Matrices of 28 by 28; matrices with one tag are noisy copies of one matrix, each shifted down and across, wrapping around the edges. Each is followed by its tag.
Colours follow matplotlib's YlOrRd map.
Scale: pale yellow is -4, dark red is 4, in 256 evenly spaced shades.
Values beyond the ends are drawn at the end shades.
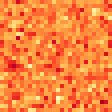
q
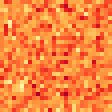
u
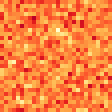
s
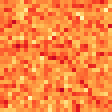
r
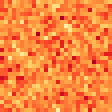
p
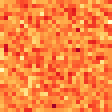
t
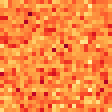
t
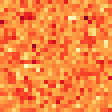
q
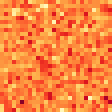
q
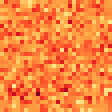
q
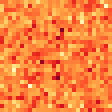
u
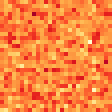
t
